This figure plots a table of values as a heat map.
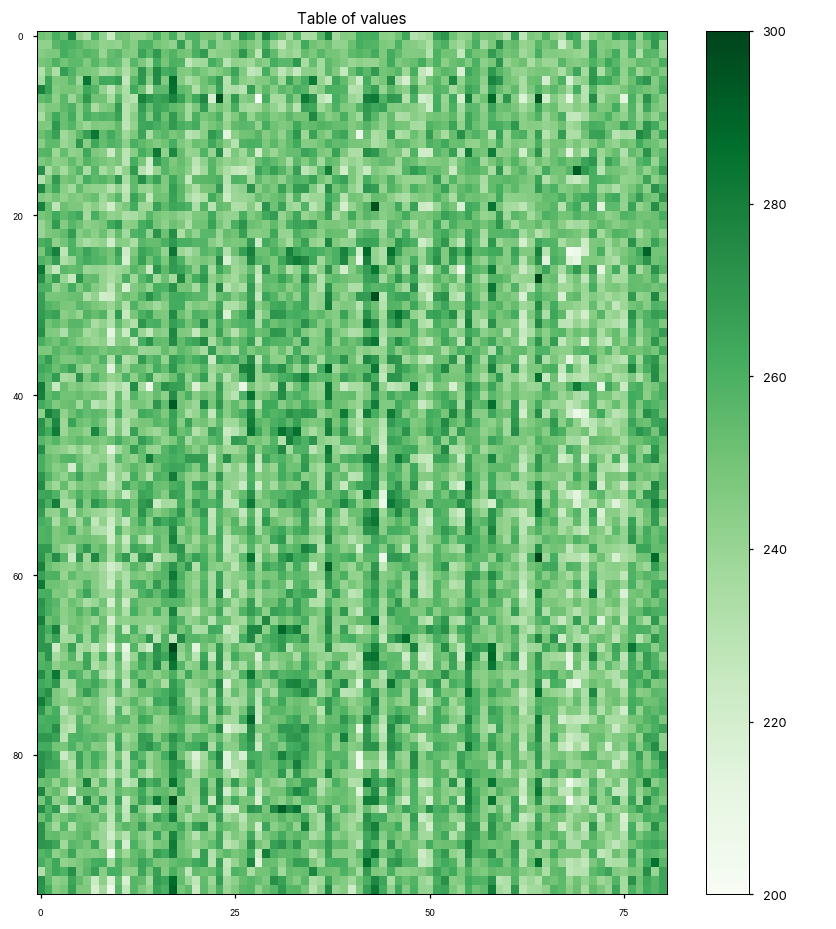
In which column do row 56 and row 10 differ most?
14
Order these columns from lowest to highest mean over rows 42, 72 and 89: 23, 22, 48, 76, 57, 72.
22, 57, 72, 48, 76, 23
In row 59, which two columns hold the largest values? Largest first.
37, 0
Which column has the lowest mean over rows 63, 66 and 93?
11
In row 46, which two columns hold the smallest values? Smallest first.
9, 44
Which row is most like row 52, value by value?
58
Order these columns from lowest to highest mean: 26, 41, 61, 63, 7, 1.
41, 63, 26, 7, 61, 1
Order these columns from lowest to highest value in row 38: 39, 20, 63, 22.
22, 63, 20, 39
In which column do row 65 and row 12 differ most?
43
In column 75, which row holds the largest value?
10
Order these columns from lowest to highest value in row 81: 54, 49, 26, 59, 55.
26, 49, 55, 59, 54
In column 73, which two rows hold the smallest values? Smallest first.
79, 34
